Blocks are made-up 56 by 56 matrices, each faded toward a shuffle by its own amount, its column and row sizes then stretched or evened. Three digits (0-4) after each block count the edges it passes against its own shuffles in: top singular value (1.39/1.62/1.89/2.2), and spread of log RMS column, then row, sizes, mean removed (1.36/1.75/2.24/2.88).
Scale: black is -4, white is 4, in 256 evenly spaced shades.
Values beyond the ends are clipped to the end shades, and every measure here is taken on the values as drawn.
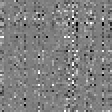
3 4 2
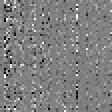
2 4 0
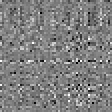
4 3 3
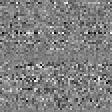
3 0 4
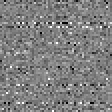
3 0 3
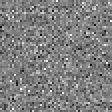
3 0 0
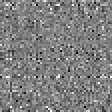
3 0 3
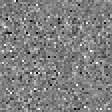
0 0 2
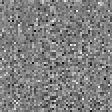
2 1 1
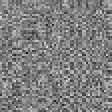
4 0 2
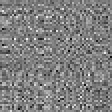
4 0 3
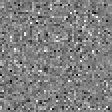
1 1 2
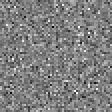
0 0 0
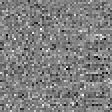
3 0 2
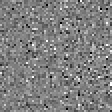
1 2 1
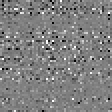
2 2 4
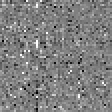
1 2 1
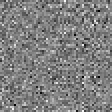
3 2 1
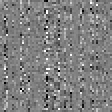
2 4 0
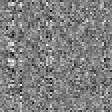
3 3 0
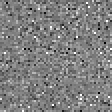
1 0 1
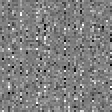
1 4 1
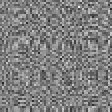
4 3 0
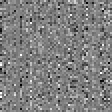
1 4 1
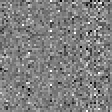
2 3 0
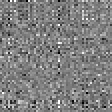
4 2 3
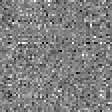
3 0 2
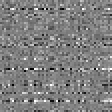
4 1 4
